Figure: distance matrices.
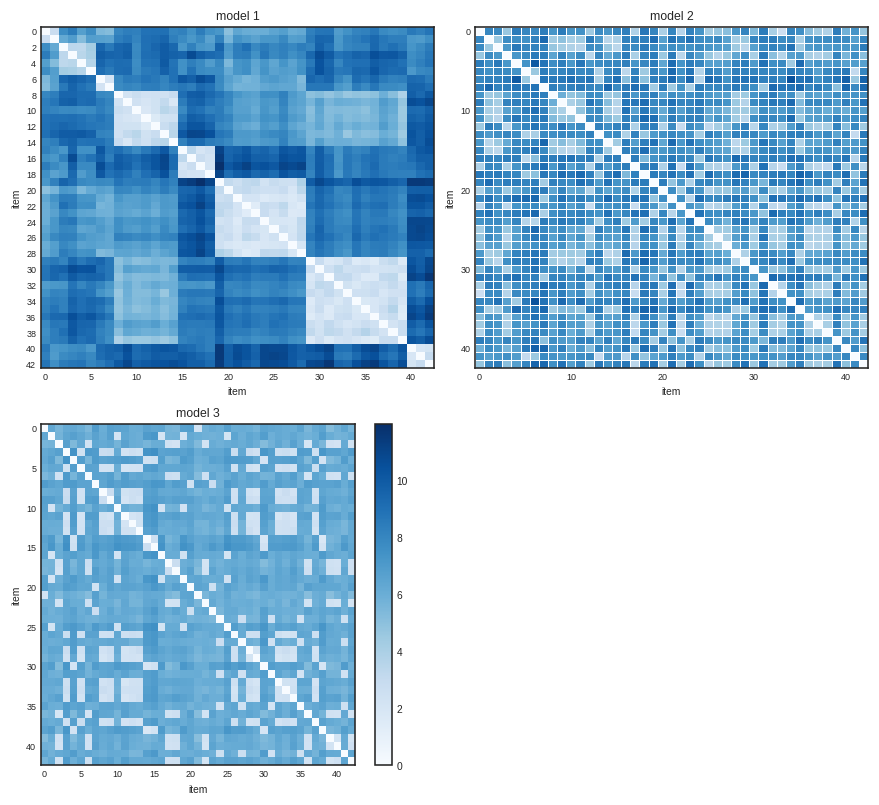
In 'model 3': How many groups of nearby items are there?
7
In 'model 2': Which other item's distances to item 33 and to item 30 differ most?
0
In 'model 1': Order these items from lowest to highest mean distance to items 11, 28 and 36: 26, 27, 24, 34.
34, 27, 24, 26
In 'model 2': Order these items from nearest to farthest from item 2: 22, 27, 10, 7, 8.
10, 8, 27, 22, 7
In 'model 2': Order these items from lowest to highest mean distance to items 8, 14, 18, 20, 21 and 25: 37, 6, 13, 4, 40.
37, 40, 13, 4, 6
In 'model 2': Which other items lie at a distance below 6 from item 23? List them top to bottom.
7, 19, 21, 31, 39
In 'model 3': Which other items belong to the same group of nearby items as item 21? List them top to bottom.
0
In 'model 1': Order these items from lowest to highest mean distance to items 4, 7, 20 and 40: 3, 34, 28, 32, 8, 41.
28, 3, 41, 32, 8, 34
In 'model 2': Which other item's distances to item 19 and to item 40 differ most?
7
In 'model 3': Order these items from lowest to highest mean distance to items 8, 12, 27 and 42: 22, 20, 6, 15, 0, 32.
32, 22, 6, 0, 20, 15
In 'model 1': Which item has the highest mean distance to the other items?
42
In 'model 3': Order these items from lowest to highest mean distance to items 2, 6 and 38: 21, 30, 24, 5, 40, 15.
40, 30, 15, 21, 24, 5
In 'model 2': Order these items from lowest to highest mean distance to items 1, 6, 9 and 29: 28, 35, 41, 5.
28, 35, 41, 5
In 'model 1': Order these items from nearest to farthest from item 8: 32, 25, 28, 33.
33, 32, 28, 25
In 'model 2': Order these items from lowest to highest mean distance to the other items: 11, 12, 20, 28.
20, 12, 28, 11
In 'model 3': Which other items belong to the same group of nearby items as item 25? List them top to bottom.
1, 10, 16, 19
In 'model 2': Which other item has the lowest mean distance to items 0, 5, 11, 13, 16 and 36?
41
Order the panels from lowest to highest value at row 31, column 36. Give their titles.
model 1, model 3, model 2
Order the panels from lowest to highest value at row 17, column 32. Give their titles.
model 2, model 3, model 1
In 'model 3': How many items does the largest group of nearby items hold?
14
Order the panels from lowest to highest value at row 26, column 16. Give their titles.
model 3, model 2, model 1
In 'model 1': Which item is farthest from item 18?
19
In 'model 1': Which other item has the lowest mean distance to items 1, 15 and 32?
18
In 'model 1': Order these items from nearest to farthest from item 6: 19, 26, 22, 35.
22, 26, 19, 35
